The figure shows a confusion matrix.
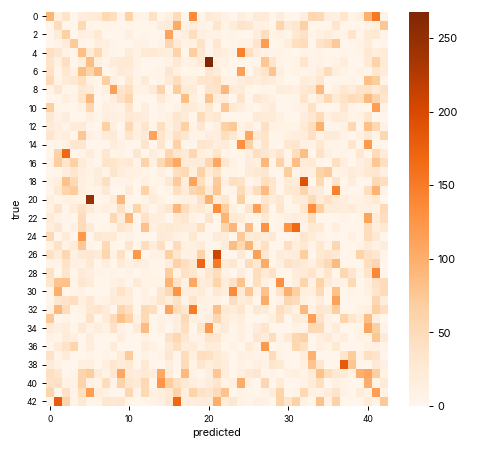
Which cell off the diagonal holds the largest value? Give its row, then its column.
5, 20
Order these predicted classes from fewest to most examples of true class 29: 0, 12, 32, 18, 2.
12, 0, 32, 2, 18
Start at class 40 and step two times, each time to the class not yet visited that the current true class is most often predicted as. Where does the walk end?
24
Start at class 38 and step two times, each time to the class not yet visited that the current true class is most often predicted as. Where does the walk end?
33
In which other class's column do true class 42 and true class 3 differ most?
1
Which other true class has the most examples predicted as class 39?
26
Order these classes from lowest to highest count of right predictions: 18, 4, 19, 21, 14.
14, 19, 4, 18, 21
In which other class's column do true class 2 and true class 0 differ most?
41
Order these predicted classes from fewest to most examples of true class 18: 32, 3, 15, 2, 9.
9, 15, 3, 2, 32
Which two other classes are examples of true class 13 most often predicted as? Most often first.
25, 4
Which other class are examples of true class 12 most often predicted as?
34
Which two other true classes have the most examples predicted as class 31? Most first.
23, 16
